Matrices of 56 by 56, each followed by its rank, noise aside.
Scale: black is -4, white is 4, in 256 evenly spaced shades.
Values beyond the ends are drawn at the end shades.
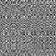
three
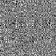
eight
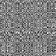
four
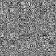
eight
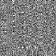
eight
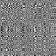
four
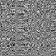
eight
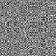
six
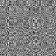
four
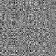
six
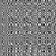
three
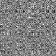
eight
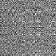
six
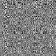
six
